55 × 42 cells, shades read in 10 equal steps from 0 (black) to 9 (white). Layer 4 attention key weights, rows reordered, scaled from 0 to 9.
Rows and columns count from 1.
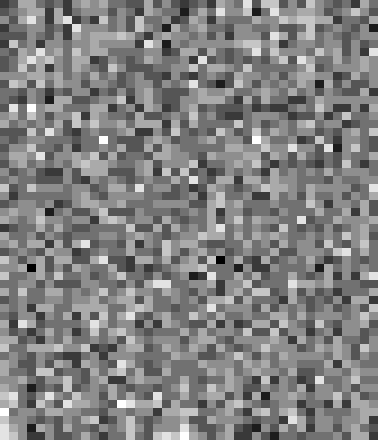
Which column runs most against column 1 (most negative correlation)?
28
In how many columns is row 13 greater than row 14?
18
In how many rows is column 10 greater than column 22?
22
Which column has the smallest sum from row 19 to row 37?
36
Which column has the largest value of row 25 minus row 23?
10
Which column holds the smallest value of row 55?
31
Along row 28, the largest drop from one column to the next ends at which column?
35
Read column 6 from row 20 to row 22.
3 4 2
